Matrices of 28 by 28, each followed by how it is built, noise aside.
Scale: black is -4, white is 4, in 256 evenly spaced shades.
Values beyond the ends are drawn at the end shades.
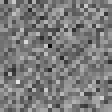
Hankel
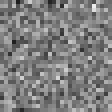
noise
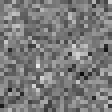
Hankel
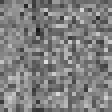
blocks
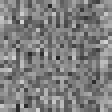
blocks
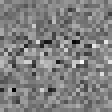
uneven rows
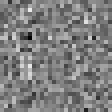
low rank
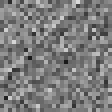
Hankel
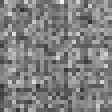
blocks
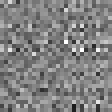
low rank
